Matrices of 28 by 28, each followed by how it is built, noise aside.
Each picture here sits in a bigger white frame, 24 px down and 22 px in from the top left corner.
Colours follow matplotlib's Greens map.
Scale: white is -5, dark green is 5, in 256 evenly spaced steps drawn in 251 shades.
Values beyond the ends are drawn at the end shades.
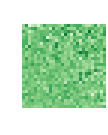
upper triangular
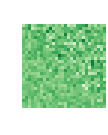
upper triangular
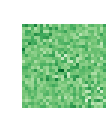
block diagonal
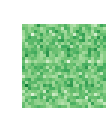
repeating columns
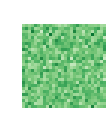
repeating columns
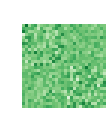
block diagonal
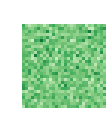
repeating columns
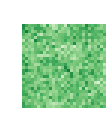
smooth
